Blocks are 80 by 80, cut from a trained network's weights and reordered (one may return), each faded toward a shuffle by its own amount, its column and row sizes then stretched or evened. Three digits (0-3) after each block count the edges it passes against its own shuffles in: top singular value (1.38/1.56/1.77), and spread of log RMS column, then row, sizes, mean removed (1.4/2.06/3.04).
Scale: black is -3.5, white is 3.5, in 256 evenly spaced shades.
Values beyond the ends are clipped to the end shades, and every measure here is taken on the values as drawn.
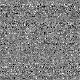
0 0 2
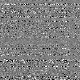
0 1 3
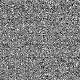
0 1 0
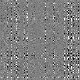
3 3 2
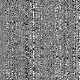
2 3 1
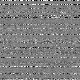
2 0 3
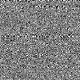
3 0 2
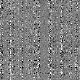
1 3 2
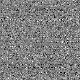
0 1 2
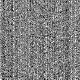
3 1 1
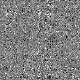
0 2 1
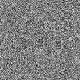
3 0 0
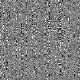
2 3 0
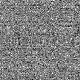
2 0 0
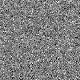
1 1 0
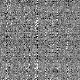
2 2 1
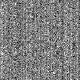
2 1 0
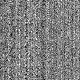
3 2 0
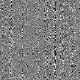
1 3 1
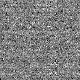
1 1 0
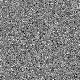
0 0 0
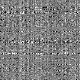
3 0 3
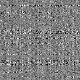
2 0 3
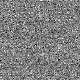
0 0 1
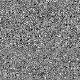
1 0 2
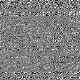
2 1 3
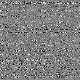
0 1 3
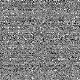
2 1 2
